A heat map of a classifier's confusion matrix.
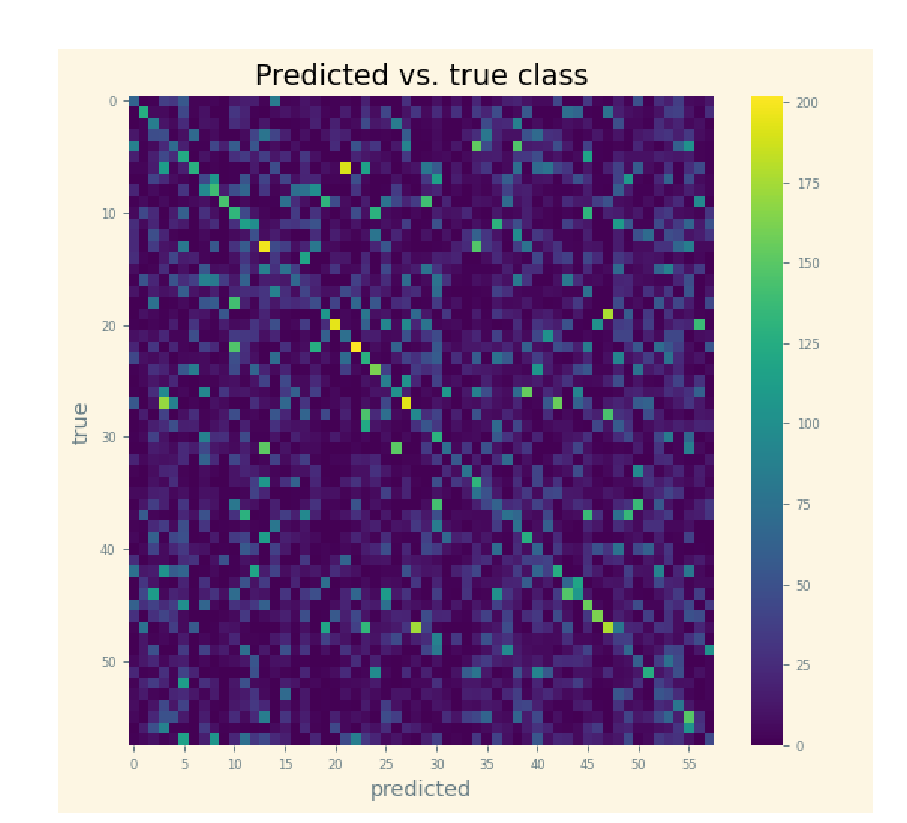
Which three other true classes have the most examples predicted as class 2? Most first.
44, 18, 39
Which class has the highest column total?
30
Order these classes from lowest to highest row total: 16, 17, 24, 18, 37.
17, 18, 24, 16, 37
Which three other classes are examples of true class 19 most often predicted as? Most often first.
47, 23, 28
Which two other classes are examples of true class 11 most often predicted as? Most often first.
36, 48
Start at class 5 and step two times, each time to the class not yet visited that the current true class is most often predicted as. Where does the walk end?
25
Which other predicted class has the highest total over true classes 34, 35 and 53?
13
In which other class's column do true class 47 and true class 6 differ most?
21
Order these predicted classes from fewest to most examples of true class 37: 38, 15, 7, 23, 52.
23, 52, 15, 7, 38
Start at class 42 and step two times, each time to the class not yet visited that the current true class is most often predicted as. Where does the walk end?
38
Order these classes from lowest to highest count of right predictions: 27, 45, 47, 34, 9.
34, 9, 45, 47, 27
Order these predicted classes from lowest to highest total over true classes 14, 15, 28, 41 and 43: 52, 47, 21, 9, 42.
42, 9, 21, 52, 47
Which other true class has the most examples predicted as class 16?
8
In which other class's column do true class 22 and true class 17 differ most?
10
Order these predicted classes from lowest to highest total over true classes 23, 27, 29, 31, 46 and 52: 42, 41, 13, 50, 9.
9, 41, 50, 13, 42
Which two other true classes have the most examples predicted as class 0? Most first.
4, 42
